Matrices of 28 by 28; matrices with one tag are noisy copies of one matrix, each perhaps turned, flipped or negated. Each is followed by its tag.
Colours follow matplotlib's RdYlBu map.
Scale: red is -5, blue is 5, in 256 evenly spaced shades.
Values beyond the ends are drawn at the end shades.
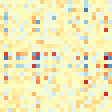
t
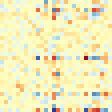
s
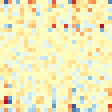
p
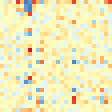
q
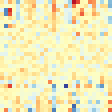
p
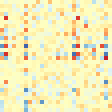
t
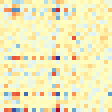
s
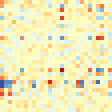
q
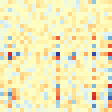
s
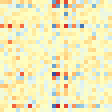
t
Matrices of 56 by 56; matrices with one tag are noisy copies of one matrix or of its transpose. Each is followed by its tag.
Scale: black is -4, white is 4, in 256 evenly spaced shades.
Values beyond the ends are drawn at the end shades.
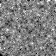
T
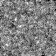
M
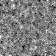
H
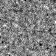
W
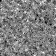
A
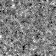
H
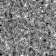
W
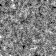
H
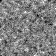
A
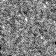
M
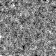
H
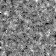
H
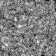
M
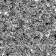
H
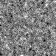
W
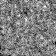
M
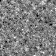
A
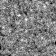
M
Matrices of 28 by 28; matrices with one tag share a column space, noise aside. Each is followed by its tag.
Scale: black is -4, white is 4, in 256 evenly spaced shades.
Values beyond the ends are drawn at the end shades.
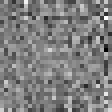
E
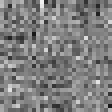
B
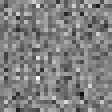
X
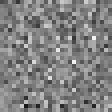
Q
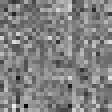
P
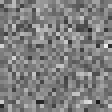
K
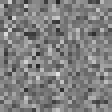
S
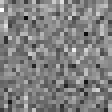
E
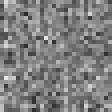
P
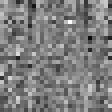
B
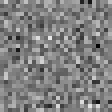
Q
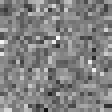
P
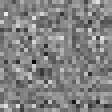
Q
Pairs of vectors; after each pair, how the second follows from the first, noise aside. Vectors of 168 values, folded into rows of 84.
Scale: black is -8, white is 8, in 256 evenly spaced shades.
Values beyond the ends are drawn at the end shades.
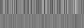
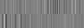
wrapped around, negated, partly zeroed.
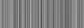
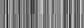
wrapped around, scaled up.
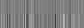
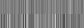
negated.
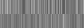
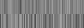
reversed, negated.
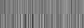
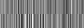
negated, scaled up.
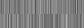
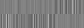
reversed, negated, partly zeroed.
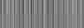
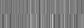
reversed, negated, partly zeroed.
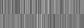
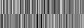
negated, scaled up.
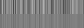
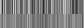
negated, scaled up.
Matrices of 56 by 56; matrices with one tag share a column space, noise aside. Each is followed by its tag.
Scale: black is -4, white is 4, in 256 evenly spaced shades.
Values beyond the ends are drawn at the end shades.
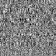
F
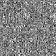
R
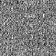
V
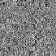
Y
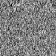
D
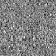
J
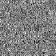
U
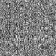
J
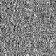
R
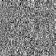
Y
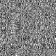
J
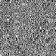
J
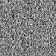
V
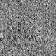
J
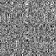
R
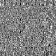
Y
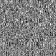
F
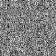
Y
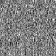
F
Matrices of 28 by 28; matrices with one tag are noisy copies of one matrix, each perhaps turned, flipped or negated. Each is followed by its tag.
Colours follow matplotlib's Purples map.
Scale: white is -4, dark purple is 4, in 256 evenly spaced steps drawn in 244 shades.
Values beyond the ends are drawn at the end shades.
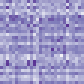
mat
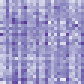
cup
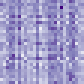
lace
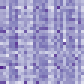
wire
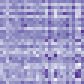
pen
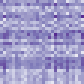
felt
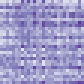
cup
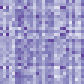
mat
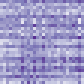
cup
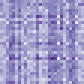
lace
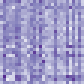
pen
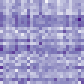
felt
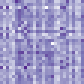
mat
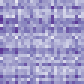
wire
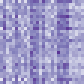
felt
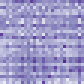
cup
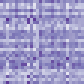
mat
